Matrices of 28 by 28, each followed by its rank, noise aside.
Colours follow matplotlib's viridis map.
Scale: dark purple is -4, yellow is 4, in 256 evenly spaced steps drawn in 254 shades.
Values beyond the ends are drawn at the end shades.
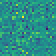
six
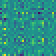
three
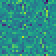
six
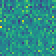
six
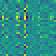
two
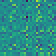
three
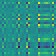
one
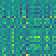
three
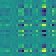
one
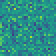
six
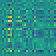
two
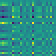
one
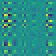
one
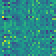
four
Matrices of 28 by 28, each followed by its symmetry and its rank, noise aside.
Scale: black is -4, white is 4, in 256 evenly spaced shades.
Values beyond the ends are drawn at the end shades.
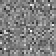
symmetric, rank six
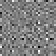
antisymmetric, rank four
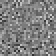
antisymmetric, rank eight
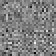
no symmetry, rank six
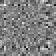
symmetric, rank four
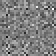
antisymmetric, rank six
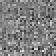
no symmetry, rank eight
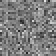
no symmetry, rank eight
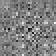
symmetric, rank four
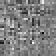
antisymmetric, rank four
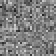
no symmetry, rank six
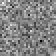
symmetric, rank eight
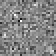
symmetric, rank eight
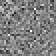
symmetric, rank eight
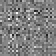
antisymmetric, rank six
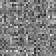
no symmetry, rank eight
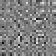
antisymmetric, rank four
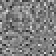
antisymmetric, rank four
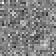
symmetric, rank eight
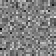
no symmetry, rank six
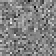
no symmetry, rank eight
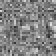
no symmetry, rank six
